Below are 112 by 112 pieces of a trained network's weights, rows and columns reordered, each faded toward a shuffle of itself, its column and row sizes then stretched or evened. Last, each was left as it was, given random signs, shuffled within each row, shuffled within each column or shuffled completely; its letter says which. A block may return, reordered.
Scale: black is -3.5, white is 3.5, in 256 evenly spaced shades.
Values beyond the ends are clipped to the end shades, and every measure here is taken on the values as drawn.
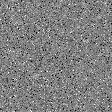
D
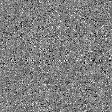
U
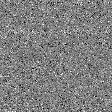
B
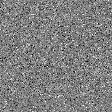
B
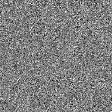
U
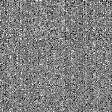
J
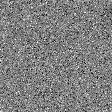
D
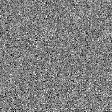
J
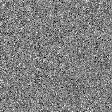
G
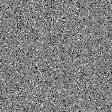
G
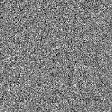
J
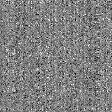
J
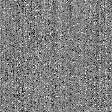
G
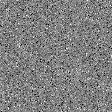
G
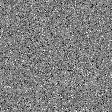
D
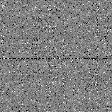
J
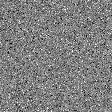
D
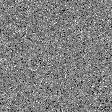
D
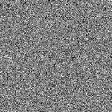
J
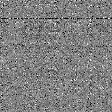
J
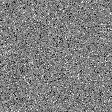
D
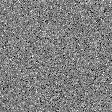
D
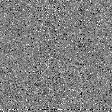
U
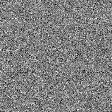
B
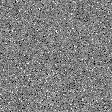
D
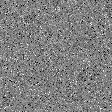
D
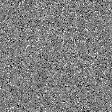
U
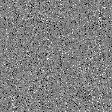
G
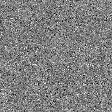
B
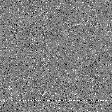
U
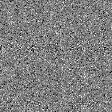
U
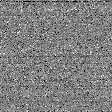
B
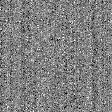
G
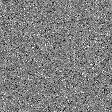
D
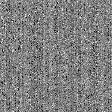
G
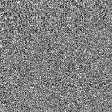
J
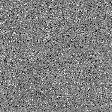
B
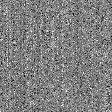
G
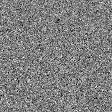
B
